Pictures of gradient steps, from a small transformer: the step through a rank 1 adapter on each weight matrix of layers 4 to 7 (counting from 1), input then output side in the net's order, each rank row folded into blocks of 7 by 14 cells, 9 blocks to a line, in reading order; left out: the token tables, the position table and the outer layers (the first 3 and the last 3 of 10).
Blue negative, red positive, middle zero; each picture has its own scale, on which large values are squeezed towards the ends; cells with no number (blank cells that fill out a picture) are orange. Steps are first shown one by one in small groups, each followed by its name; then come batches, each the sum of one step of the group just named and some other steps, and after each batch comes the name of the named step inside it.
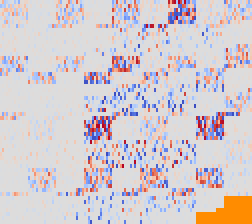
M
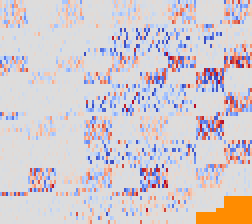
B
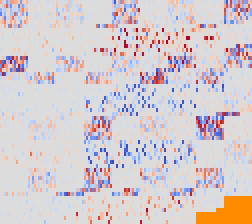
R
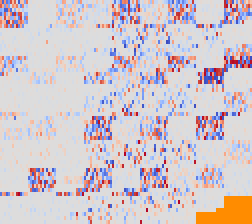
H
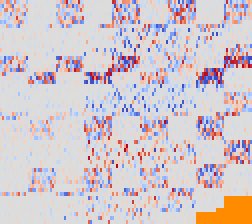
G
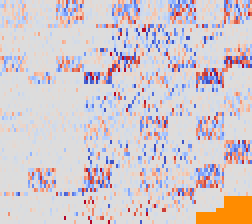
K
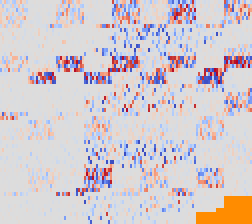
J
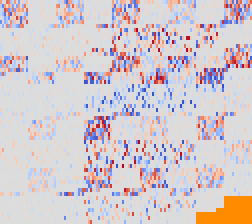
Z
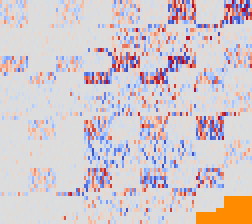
R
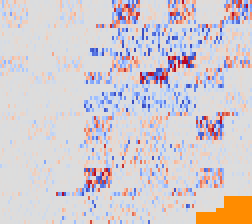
Z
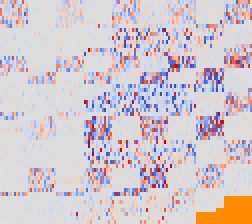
B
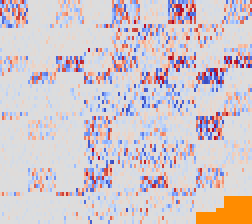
J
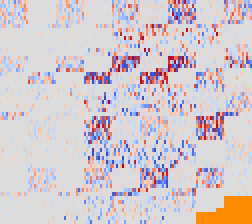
M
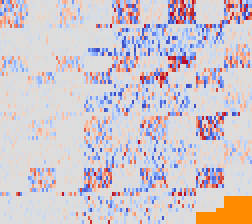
H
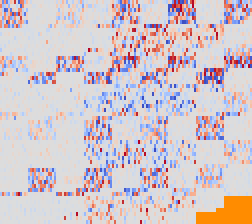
H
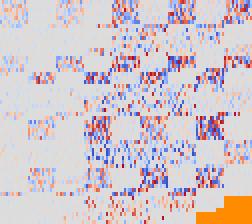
M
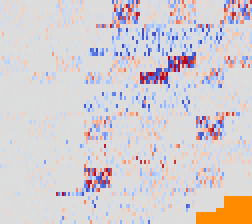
K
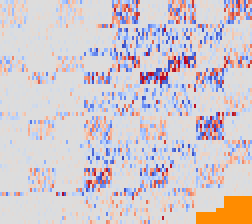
B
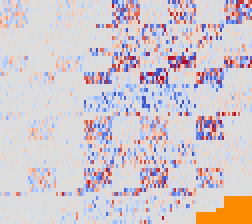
H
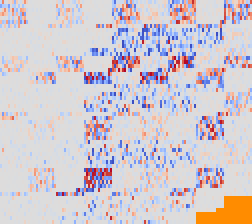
J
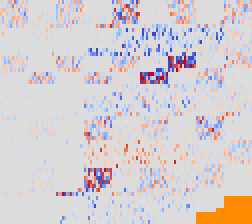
G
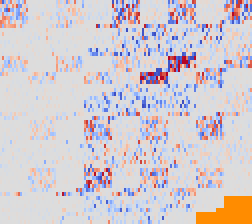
H
